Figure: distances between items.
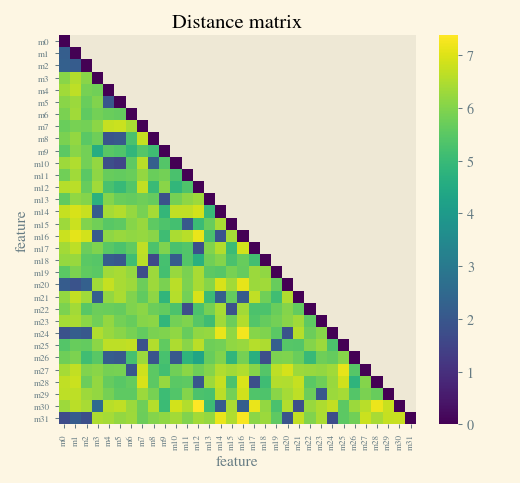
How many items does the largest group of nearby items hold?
6
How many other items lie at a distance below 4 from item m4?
5
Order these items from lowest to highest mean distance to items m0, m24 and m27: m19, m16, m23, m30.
m19, m23, m30, m16
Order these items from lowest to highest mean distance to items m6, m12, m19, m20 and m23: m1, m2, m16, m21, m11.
m2, m1, m11, m21, m16
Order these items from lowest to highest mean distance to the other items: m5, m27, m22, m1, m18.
m18, m5, m22, m1, m27
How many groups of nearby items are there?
9
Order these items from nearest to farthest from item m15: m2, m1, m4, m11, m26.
m11, m26, m4, m2, m1
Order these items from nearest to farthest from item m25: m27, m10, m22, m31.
m31, m22, m10, m27
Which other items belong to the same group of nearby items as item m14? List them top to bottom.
m3, m16, m21, m30
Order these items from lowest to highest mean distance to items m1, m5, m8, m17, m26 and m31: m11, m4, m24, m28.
m4, m24, m28, m11
